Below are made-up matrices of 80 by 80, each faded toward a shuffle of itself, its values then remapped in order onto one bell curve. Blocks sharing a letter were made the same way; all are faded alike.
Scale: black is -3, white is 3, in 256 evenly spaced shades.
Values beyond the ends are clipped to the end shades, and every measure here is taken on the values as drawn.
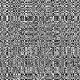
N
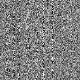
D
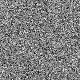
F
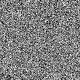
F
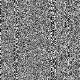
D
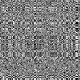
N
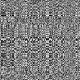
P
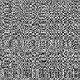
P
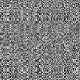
P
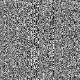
D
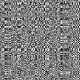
N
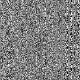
D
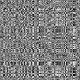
N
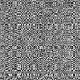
P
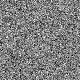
F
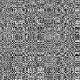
P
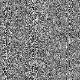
D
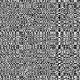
N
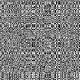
N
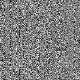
D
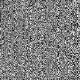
D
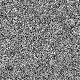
F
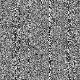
D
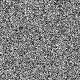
F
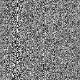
D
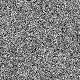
F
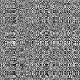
P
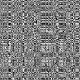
N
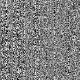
D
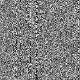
D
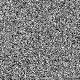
F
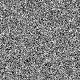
F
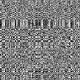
N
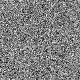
F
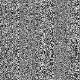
D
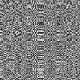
P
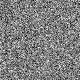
F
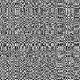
N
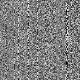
D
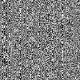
D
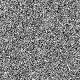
F
